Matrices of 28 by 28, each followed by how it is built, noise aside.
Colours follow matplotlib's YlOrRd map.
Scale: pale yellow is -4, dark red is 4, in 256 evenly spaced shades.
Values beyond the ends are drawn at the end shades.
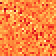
banded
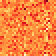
uneven columns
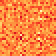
low rank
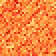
Hankel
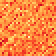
Hankel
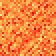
Hankel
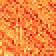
Toeplitz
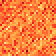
Hankel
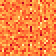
uneven columns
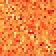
banded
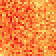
smooth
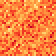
Hankel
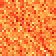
Toeplitz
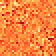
block diagonal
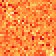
banded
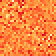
block diagonal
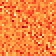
banded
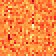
uneven columns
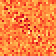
banded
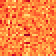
low rank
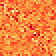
banded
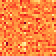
low rank
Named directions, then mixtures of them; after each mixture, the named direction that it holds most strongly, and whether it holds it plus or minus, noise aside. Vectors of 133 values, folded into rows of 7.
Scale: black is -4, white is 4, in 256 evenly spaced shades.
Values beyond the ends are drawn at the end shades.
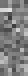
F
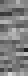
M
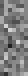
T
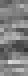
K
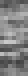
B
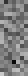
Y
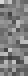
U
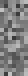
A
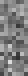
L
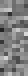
F, plus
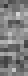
B, plus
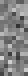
L, plus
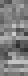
K, plus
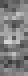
B, plus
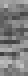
B, minus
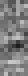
K, plus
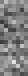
Y, minus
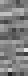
M, minus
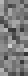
T, minus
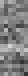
K, minus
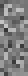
T, plus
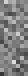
Y, minus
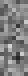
L, plus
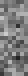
L, plus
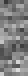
K, plus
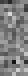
U, minus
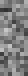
F, minus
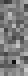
U, minus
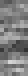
K, plus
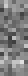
B, minus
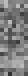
A, minus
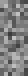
A, minus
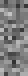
A, plus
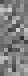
F, plus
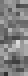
K, minus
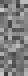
A, plus
